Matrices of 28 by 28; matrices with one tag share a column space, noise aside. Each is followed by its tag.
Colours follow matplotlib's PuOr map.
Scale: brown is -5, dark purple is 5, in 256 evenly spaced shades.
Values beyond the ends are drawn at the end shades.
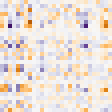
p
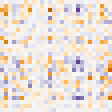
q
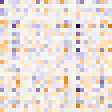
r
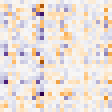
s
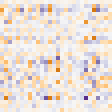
q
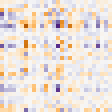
p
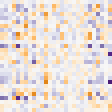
s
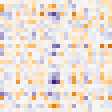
s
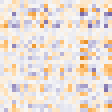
p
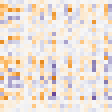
q
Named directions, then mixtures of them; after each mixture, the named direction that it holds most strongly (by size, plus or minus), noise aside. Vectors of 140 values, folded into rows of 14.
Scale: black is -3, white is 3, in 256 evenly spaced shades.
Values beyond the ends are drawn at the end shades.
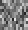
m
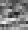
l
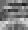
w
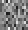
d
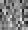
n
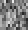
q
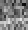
w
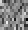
m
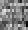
w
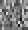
n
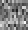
d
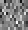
n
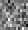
d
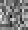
n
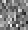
q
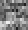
w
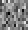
d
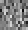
n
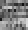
w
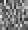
n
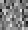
n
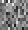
d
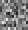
d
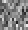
m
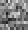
l
